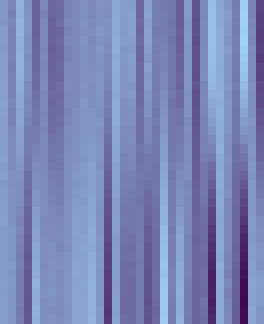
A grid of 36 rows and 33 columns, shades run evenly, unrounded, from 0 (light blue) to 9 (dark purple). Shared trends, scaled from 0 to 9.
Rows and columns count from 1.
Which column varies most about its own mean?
31
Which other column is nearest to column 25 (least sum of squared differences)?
18
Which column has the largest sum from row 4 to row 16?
33
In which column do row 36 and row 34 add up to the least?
21
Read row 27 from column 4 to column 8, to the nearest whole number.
5 2 3 3 3
